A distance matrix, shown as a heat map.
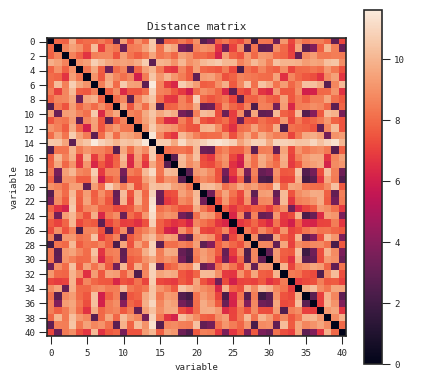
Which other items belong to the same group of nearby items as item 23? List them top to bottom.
33
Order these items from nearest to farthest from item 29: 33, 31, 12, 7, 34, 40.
40, 7, 33, 12, 31, 34
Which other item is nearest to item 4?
26
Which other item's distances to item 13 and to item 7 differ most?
6
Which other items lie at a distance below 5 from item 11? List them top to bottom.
4, 8, 26
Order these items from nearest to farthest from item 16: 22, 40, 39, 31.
22, 31, 39, 40
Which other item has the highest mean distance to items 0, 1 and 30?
14
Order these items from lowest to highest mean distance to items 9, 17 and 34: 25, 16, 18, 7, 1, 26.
16, 26, 25, 7, 1, 18
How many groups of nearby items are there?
11
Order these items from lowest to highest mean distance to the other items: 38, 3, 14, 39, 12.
39, 12, 38, 3, 14
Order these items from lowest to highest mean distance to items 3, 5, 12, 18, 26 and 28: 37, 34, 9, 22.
37, 9, 22, 34
